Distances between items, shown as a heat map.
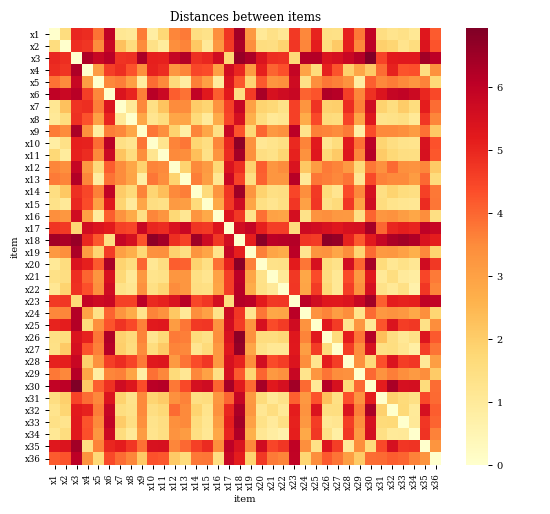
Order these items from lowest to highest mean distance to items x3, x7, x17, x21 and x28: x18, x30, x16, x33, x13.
x33, x16, x13, x30, x18
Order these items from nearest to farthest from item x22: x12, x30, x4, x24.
x24, x12, x4, x30
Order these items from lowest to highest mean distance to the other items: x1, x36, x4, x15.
x15, x1, x36, x4
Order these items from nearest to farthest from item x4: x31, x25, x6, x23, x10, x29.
x25, x29, x31, x6, x10, x23
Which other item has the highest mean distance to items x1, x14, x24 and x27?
x18
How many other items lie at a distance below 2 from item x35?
4
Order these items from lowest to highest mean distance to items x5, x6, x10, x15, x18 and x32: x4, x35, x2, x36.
x2, x36, x4, x35
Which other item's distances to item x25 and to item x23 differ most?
x30
